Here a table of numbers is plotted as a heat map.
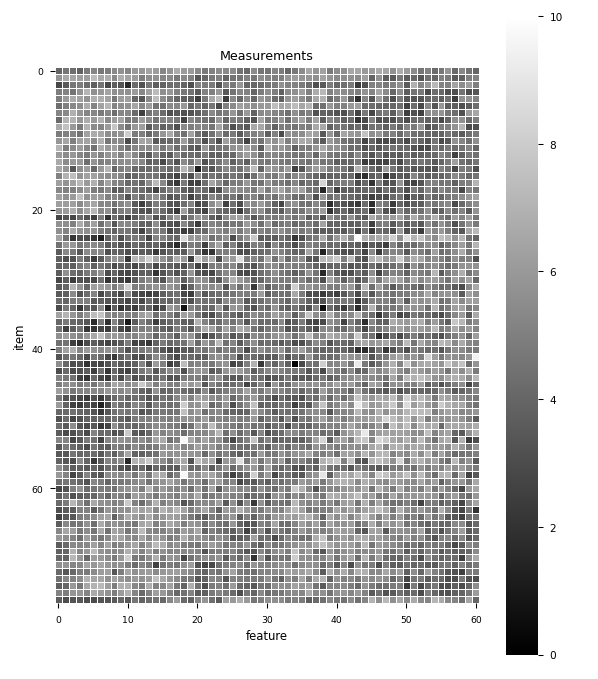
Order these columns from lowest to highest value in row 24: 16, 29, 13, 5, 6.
6, 5, 13, 29, 16
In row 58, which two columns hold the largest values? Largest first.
18, 38
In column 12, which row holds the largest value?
45
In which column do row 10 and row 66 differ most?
46
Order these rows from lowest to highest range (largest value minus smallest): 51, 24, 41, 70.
51, 70, 41, 24
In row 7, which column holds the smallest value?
43
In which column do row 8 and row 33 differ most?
8
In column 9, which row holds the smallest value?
34
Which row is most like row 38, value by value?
35
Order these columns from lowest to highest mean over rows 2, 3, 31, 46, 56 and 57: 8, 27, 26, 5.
5, 8, 27, 26
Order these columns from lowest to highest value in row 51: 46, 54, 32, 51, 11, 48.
11, 32, 51, 46, 54, 48
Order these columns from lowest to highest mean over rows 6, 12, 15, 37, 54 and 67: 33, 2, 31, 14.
33, 31, 14, 2
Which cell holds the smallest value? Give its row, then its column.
42, 34
